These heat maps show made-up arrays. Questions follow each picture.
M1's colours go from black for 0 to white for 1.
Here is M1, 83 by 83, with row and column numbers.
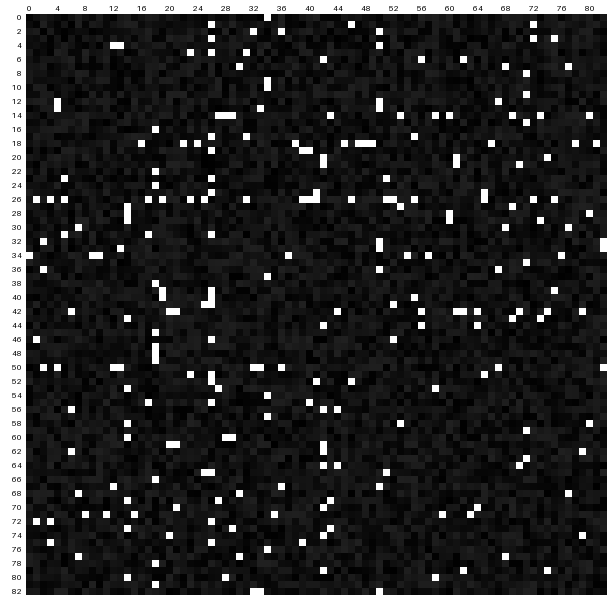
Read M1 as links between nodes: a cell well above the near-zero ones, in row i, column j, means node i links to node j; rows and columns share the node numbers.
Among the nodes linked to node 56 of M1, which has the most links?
node 42
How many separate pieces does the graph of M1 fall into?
8
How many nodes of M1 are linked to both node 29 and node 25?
0
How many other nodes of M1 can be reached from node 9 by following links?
7
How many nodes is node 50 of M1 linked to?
9
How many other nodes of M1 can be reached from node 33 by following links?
9
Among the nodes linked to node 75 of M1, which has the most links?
node 26
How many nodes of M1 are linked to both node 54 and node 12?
0
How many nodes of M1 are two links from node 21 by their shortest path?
8
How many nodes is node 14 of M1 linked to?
10
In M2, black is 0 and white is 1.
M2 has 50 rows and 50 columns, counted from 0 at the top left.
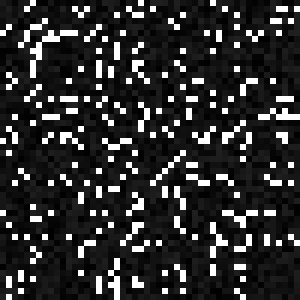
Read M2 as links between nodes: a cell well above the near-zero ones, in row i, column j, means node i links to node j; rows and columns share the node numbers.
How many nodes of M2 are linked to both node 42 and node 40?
0
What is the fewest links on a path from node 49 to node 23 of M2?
3
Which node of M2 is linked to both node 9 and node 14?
node 6
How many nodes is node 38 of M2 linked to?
4
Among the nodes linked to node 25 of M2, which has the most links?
node 22
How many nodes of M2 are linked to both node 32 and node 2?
3
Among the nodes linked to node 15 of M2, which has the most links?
node 5
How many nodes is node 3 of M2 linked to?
5
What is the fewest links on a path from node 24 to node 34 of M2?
4
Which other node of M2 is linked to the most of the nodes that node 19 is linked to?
node 16
